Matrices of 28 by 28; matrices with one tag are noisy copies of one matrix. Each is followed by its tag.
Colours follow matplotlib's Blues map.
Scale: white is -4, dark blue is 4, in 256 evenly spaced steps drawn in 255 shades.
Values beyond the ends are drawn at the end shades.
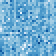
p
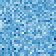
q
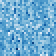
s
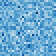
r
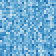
s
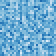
s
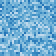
q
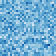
q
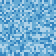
q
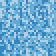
s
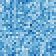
p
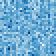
p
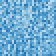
s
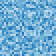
r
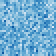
s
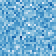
r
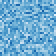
q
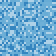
r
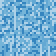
p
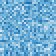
q
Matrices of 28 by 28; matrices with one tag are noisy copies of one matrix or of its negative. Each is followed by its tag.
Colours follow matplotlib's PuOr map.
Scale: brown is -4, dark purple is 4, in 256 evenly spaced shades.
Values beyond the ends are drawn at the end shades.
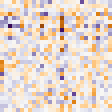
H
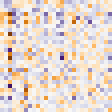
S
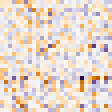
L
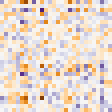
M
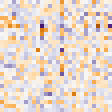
H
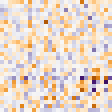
L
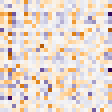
S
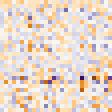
L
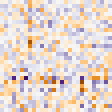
L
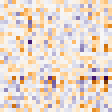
L
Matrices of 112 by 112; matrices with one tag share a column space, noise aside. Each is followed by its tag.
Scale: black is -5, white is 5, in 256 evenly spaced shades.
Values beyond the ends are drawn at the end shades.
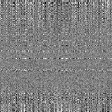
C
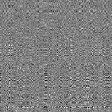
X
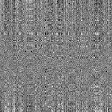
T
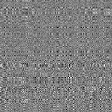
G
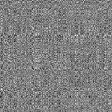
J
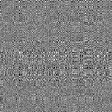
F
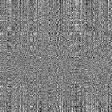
T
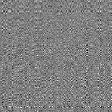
X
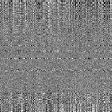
C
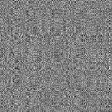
J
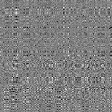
G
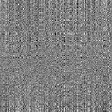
T
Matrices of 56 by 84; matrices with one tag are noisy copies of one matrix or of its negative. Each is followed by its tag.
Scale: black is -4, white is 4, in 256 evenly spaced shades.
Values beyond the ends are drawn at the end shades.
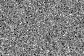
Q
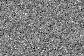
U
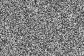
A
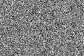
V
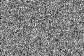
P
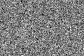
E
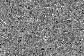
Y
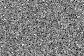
A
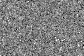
P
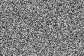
U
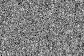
Q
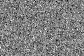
P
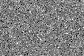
U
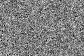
V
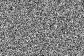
U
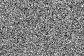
Y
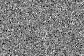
Y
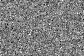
P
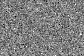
A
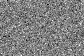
U
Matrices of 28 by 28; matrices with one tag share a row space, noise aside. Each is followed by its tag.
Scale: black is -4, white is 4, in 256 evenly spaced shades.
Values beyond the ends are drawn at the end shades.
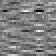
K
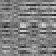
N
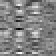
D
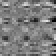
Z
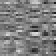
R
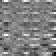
Z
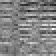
N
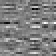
R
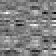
R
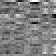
R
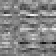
N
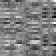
R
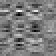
D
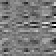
Z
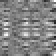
Z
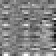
Z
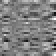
Z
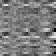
Z
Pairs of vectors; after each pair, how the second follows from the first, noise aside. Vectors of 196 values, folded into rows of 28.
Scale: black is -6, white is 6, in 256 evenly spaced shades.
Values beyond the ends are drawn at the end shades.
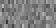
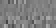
partly zeroed.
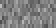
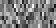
reversed, scaled up.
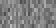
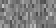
reversed, negated.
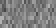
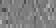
partly zeroed.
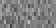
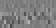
partly zeroed.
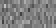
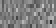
reversed, negated.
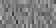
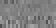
reversed, partly zeroed.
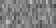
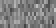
reversed, negated.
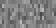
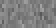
shrunk.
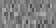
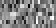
reversed, scaled up.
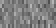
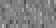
reversed, partly zeroed.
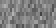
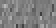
partly zeroed.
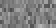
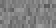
shrunk.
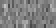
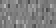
partly zeroed.
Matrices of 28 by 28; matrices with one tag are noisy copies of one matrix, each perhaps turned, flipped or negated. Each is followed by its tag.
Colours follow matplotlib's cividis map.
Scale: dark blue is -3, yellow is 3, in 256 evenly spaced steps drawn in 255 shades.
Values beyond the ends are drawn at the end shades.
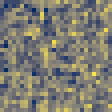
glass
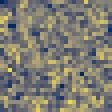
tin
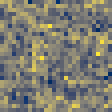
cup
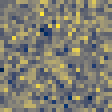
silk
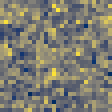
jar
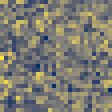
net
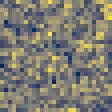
glass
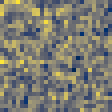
glass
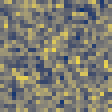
silk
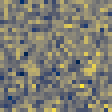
net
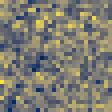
net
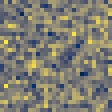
silk
